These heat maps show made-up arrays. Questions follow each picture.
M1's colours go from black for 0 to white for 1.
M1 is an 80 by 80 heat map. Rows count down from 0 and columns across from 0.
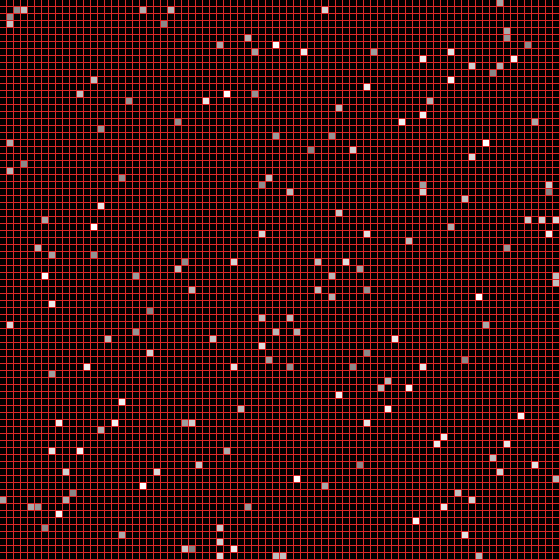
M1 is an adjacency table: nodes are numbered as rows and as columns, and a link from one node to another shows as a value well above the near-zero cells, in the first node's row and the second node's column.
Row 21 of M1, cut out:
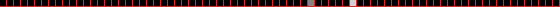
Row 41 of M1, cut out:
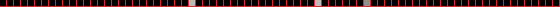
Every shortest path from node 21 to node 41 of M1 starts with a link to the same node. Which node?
node 50
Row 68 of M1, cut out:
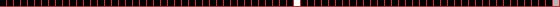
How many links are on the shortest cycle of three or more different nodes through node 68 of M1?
5
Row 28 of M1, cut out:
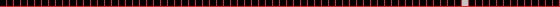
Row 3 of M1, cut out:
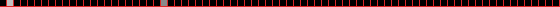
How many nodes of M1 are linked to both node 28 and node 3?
0
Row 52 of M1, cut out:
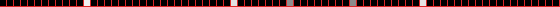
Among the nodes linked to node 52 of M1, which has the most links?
node 60
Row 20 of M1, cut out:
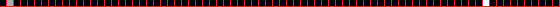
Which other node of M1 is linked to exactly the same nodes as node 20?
node 46
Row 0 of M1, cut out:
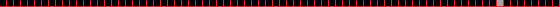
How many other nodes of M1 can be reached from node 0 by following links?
4
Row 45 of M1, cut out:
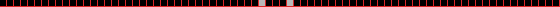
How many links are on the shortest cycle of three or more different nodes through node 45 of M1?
5
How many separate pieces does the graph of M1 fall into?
12
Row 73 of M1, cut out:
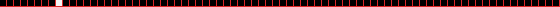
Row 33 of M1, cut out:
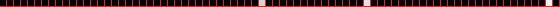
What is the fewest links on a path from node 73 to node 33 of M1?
4
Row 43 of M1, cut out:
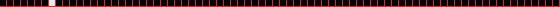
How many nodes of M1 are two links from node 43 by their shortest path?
3
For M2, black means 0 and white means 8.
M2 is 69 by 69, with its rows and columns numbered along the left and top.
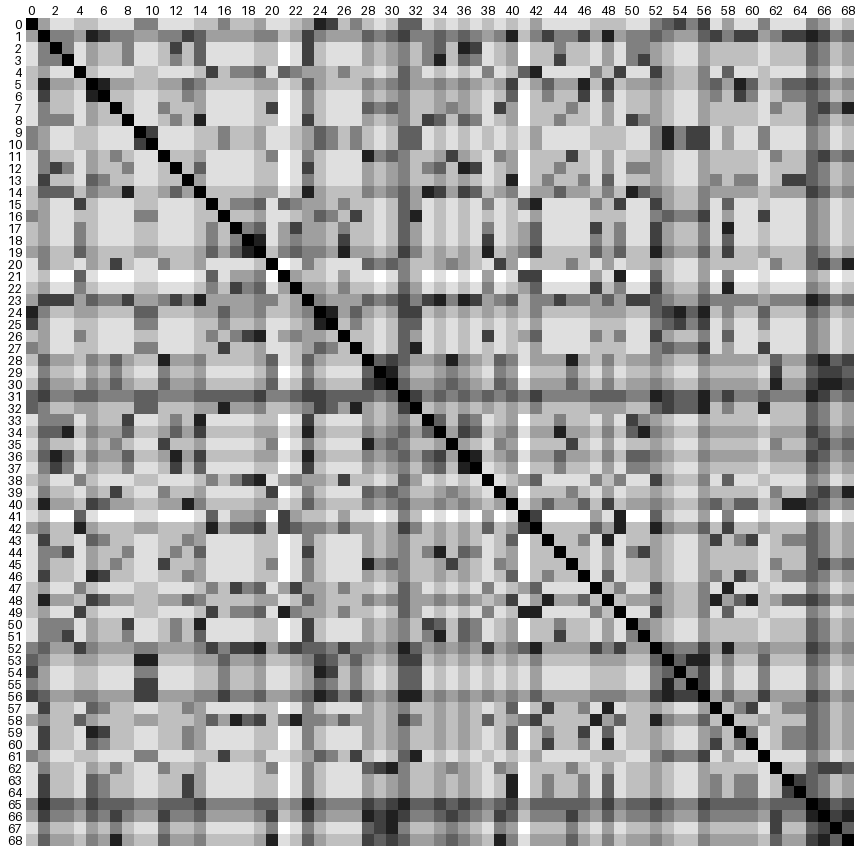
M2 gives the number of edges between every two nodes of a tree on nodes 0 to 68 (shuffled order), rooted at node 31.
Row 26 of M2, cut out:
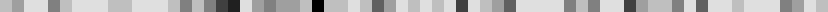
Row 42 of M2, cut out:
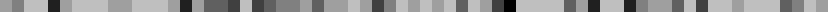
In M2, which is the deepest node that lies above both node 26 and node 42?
52
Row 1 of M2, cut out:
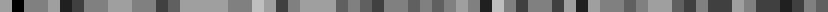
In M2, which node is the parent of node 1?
65
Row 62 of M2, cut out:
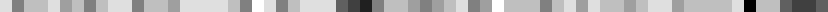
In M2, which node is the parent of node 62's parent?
66
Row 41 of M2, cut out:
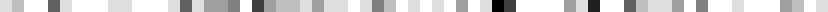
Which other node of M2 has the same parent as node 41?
21
